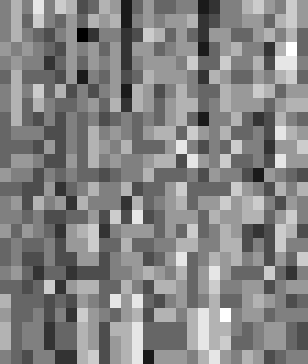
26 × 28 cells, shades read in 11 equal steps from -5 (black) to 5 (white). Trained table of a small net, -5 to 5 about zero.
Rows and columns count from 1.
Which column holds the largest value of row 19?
17
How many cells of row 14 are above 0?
9
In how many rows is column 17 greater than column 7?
13
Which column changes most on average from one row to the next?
25
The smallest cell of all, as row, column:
3, 8
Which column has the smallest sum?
6
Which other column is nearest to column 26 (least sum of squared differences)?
18
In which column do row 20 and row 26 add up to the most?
20
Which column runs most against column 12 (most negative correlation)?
2
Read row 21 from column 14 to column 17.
-2 2 2 1
